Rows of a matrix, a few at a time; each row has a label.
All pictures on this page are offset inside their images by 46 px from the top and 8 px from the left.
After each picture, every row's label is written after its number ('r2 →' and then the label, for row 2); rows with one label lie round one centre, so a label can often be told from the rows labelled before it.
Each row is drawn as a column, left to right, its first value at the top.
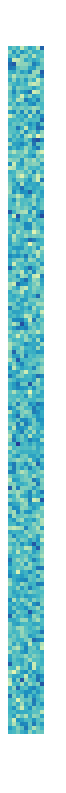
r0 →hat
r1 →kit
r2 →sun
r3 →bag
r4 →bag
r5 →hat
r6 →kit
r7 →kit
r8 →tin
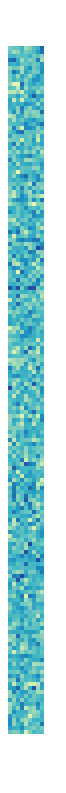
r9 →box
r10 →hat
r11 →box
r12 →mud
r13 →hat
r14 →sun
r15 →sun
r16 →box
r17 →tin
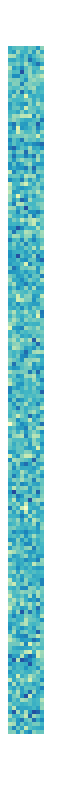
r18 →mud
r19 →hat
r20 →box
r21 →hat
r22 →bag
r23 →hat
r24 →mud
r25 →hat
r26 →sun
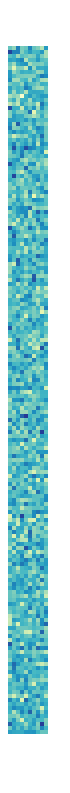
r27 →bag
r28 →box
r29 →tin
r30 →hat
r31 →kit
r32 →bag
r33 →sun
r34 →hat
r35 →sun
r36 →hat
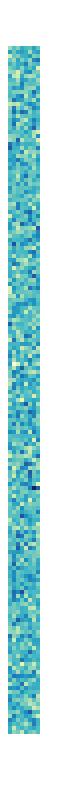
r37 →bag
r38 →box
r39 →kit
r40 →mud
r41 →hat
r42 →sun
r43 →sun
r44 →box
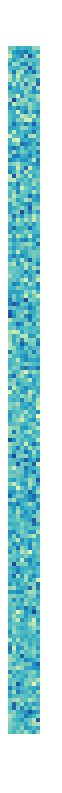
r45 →kit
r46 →box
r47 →bag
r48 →mud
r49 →mud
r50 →hat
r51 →hat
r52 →mud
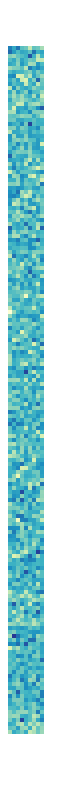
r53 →tin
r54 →bag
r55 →bag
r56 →box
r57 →box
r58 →hat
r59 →tin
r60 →kit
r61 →bag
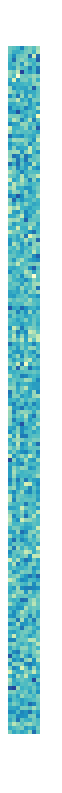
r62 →mud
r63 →hat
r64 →mud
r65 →bag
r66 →box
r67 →hat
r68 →kit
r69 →hat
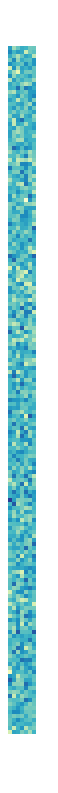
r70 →tin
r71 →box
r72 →mud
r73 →bag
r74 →box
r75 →kit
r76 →hat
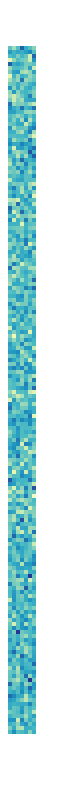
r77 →kit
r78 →bag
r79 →kit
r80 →mud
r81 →sun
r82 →kit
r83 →box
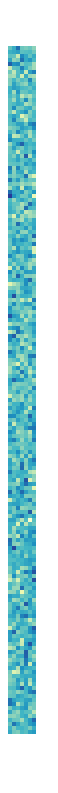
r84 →kit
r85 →kit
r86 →tin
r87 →hat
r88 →box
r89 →bag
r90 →bag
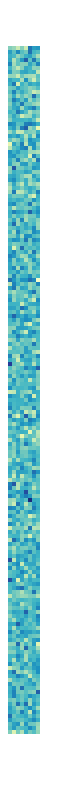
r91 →hat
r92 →sun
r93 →box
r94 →hat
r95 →hat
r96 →tin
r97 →box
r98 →mud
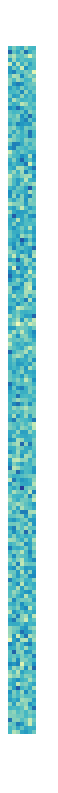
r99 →bag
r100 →box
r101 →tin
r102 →sun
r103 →bag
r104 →kit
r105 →box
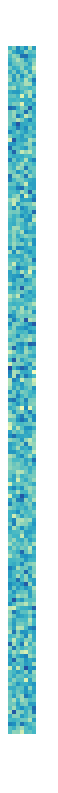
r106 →box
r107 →sun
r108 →tin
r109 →tin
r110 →hat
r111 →bag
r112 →mud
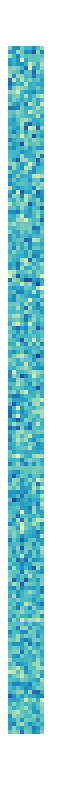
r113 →kit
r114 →tin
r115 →tin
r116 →kit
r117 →hat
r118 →tin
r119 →bag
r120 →bag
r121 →bag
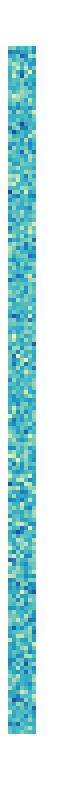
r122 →bag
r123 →bag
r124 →tin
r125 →tin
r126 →box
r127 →kit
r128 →mud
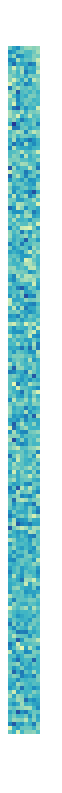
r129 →box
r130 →tin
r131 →sun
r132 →sun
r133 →kit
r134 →kit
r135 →kit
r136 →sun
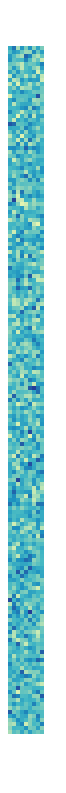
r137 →hat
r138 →tin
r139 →box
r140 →sun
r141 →hat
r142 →hat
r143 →mud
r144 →mud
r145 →kit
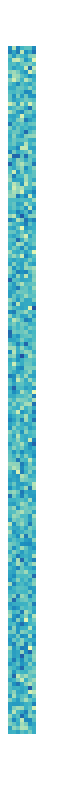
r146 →tin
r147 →box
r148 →mud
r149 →hat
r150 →bag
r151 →sun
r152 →kit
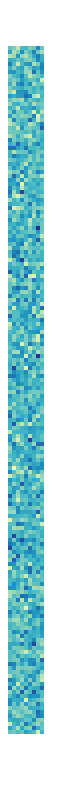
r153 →kit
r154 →box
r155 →sun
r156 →bag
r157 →sun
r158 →kit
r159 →bag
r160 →hat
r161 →hat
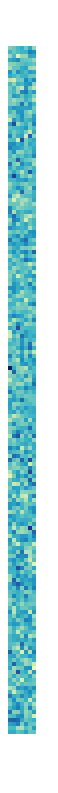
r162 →mud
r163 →box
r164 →box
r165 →sun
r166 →sun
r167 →mud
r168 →sun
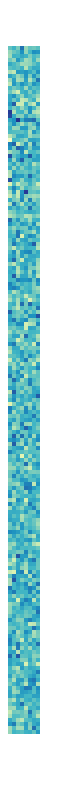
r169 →box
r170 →sun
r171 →box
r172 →bag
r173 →sun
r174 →box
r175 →tin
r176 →bag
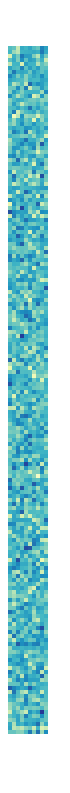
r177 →sun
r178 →hat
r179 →box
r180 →tin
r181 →kit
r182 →sun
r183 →bag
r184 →bag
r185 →mud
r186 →sun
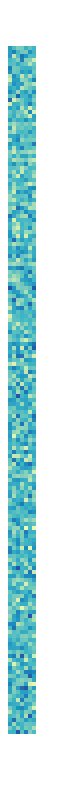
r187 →box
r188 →mud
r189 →kit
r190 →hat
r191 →sun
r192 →hat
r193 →sun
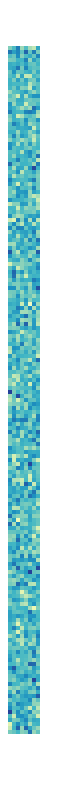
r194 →mud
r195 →tin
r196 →bag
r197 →hat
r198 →bag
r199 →hat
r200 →box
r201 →sun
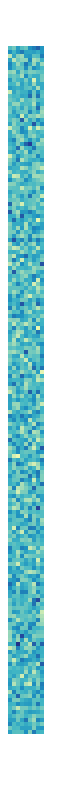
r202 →kit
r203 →sun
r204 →bag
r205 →kit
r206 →kit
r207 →mud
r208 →tin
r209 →mud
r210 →bag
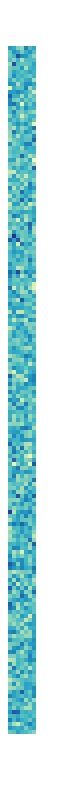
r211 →sun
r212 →mud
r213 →hat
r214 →bag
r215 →tin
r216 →tin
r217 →kit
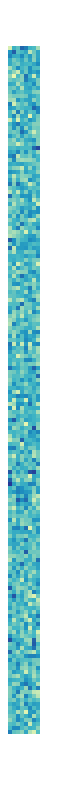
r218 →mud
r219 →bag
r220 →hat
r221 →tin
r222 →tin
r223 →hat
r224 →mud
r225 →box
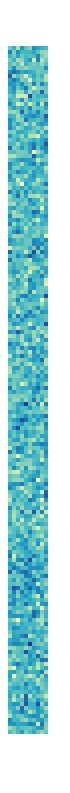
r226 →sun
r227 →bag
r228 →bag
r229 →bag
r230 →kit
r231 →box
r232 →sun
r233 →hat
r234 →sun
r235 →kit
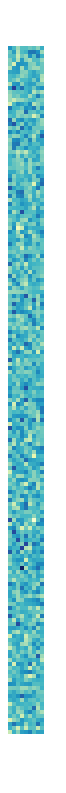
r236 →tin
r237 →bag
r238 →kit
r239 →kit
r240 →mud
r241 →sun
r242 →bag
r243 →box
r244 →kit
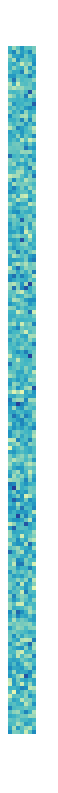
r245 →tin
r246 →tin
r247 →hat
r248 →hat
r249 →sun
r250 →bag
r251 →mud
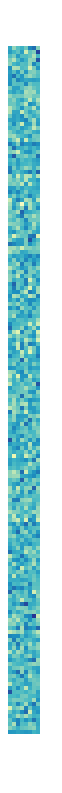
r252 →bag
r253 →bag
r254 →bag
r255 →sun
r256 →bag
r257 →mud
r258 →mud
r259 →bag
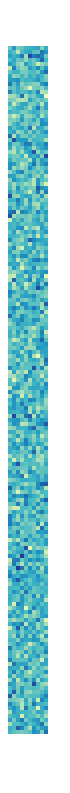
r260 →mud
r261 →hat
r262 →bag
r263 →sun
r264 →kit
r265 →hat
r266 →mud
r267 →sun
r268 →tin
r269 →bag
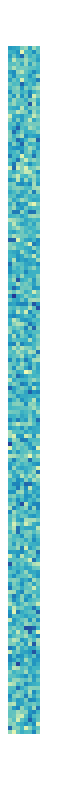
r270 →hat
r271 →mud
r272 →tin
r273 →kit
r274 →tin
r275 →mud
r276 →bag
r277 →hat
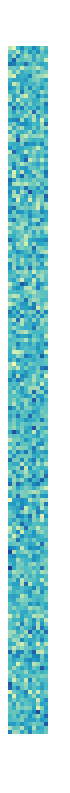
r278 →kit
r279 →box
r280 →sun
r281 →mud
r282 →bag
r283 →kit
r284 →mud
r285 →sun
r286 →kit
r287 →mud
